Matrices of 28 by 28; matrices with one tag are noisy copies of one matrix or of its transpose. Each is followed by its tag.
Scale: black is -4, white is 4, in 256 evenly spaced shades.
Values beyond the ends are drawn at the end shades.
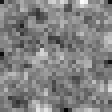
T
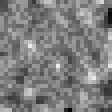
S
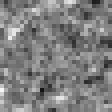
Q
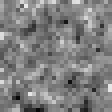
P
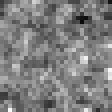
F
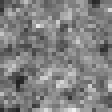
F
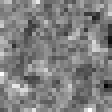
P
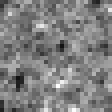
F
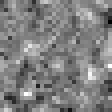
S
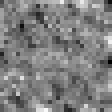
T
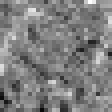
Q
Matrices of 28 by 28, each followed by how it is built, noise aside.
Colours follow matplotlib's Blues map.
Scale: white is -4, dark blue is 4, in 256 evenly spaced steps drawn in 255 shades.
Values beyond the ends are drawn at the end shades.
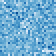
banded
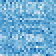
blocks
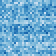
blocks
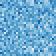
repeating rows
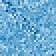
banded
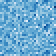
repeating rows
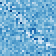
banded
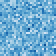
noise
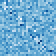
banded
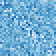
banded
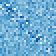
banded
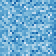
repeating rows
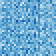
repeating rows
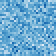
noise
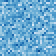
noise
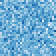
noise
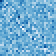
banded
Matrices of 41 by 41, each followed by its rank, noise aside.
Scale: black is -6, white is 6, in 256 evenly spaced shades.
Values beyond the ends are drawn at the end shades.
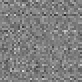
six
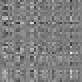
three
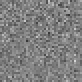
eight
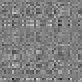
three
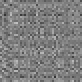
four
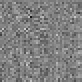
six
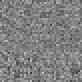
eight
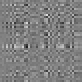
two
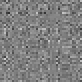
four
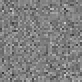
eight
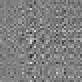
four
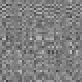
three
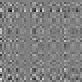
two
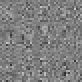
six
